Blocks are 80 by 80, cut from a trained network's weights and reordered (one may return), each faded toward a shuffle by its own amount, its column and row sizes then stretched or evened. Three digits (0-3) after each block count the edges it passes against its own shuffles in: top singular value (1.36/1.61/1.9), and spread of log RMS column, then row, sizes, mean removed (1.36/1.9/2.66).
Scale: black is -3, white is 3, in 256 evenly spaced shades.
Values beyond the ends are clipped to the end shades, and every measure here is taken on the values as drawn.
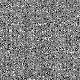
0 0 2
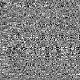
3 0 3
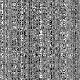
3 3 1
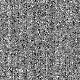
1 0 1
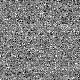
1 0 0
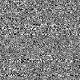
1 0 3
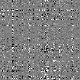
2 3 3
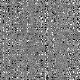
1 3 2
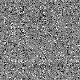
0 2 0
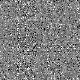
0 2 1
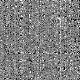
1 2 2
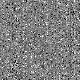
0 2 1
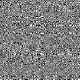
3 2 3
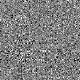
1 2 2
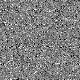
0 0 2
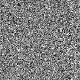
1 1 1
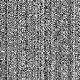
3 1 1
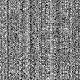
3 0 0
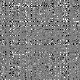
1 3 3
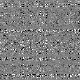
0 2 3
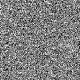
2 0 0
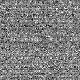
2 0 1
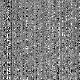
2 3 2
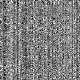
3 1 2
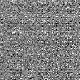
2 2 0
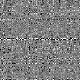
3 2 3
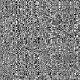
3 3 1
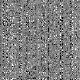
1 3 1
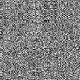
3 1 2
